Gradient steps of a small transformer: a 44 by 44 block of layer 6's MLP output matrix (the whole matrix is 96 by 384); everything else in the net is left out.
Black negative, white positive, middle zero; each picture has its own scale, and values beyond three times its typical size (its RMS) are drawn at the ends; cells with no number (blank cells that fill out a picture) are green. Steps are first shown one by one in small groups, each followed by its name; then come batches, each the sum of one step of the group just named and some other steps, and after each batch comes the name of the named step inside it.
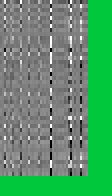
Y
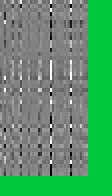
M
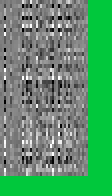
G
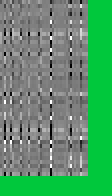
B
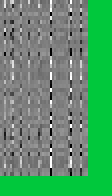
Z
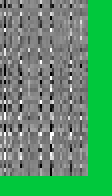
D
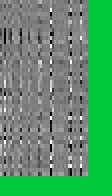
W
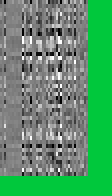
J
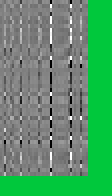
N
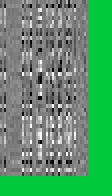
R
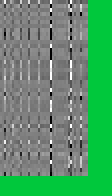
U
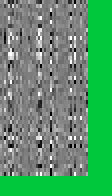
W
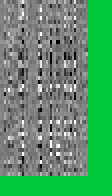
B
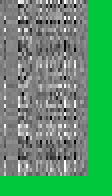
J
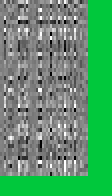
B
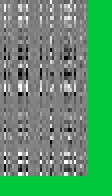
Y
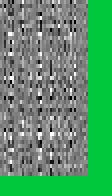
D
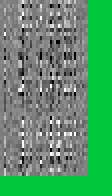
G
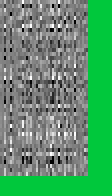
G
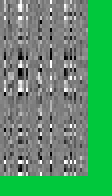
U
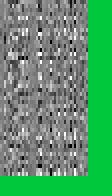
W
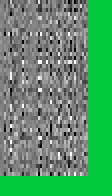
B
